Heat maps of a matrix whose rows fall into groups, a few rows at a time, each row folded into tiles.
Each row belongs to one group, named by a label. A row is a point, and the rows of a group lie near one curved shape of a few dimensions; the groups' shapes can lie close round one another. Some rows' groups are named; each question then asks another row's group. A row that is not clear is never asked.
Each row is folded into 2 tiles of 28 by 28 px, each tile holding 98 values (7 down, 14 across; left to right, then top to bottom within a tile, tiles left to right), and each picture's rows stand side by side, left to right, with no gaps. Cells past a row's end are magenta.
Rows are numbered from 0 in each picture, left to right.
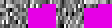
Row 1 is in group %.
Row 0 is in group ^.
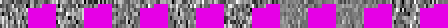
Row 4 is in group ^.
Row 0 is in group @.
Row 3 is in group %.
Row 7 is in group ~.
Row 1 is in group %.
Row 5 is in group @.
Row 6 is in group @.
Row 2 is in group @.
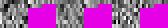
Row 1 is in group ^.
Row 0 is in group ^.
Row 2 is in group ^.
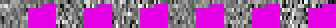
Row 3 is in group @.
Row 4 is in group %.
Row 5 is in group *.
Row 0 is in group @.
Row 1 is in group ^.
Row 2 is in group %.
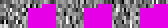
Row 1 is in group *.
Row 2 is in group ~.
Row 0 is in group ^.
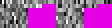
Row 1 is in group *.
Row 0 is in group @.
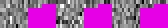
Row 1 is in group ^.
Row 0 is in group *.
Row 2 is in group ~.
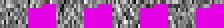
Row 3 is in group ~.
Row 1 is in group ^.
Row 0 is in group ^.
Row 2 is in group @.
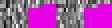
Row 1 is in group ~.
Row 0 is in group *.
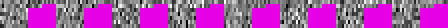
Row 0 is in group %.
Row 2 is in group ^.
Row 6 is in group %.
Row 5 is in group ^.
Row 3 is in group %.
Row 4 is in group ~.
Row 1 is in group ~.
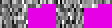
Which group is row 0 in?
~
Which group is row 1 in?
@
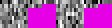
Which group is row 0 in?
~
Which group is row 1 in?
%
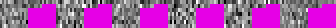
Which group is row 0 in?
~
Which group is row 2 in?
^
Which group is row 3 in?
^
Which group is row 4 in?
~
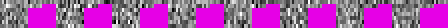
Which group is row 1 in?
*
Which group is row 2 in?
^
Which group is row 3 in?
~
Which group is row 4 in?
%
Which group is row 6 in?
~
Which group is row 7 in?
~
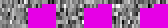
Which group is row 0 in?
*
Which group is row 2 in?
@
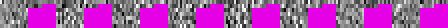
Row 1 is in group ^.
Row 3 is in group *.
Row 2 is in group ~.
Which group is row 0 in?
@
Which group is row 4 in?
*
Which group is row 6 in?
%
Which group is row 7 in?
^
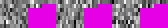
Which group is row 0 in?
^
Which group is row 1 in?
%
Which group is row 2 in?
^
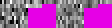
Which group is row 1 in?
*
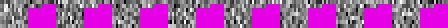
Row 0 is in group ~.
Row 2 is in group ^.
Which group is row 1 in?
@
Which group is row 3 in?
^
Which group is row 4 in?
*
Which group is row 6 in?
~
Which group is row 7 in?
%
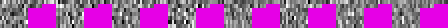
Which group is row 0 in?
*
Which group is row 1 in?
@
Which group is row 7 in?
*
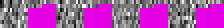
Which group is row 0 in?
~
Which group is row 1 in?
%
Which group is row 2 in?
~
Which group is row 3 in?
~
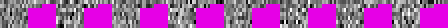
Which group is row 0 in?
%
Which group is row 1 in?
%
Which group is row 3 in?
*
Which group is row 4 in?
~
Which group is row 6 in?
%
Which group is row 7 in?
%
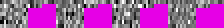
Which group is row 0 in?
^
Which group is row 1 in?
%
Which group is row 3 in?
%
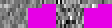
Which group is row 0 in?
@
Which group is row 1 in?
@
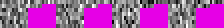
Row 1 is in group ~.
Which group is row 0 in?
*
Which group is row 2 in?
%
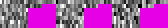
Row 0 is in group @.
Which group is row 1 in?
^
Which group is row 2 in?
@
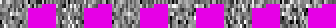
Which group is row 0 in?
%
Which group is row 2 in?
%
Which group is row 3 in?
@
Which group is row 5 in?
@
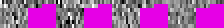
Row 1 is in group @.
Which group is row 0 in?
@
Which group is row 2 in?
@
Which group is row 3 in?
*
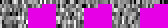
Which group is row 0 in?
~
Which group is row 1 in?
%
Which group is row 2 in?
*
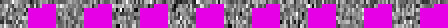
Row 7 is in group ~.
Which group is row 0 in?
^
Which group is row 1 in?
@
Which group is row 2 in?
~
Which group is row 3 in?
^
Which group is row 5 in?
%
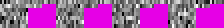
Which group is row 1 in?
*
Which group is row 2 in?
~
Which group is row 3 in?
%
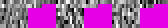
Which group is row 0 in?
%
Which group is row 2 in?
%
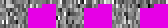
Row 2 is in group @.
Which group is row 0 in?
^
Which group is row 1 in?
*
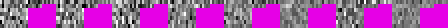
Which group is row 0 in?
%
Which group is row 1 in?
%
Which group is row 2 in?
*
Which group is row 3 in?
%
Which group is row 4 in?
%
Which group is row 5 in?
@
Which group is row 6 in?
*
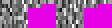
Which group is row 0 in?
~
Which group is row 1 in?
*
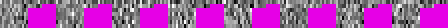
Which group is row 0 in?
~
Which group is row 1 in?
%
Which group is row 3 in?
@
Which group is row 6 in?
*
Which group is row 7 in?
^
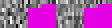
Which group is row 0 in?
*
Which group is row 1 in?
~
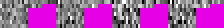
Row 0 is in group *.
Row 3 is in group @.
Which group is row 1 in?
@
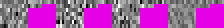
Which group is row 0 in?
%
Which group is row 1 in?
^
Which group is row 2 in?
^
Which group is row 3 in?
@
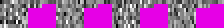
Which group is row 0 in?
^
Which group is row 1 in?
*
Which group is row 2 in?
*
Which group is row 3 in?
@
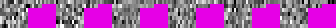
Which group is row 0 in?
%
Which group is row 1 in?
^
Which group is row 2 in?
@
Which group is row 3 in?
%
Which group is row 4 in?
~
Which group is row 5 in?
*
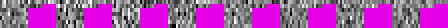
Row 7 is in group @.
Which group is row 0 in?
*
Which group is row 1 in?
%
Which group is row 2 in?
%
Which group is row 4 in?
*
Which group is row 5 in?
%
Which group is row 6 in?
@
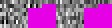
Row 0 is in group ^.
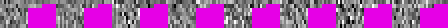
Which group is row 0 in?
@
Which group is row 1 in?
@
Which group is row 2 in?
@
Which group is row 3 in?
^
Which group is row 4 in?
@
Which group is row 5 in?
@
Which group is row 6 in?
@
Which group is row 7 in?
%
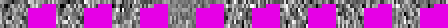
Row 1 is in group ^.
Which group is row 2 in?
~
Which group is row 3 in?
@
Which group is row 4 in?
%
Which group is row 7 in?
@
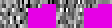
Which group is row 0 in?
*
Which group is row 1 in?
~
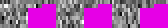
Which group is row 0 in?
@
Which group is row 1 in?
*
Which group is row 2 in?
@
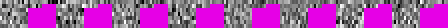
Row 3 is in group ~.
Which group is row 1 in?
@
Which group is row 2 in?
~
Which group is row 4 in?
%
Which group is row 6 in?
^
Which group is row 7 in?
^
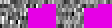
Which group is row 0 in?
@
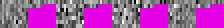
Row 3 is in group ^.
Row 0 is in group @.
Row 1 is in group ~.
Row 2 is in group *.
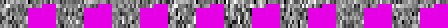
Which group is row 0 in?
^
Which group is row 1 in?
%
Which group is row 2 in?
*
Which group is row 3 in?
^
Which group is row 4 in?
@
